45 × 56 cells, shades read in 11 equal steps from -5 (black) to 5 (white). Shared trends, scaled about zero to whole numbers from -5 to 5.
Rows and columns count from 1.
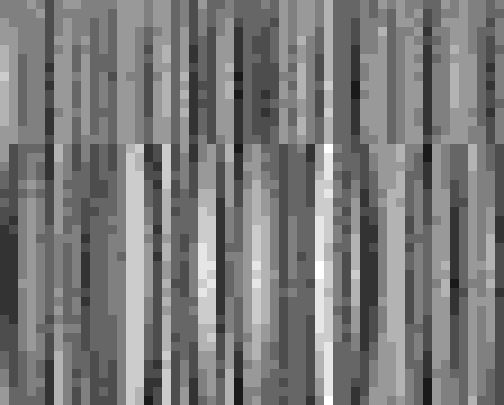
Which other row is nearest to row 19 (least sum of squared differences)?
42
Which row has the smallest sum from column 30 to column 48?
45
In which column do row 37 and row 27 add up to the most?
36
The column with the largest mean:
37
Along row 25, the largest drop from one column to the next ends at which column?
25
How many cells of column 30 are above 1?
12
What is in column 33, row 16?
0
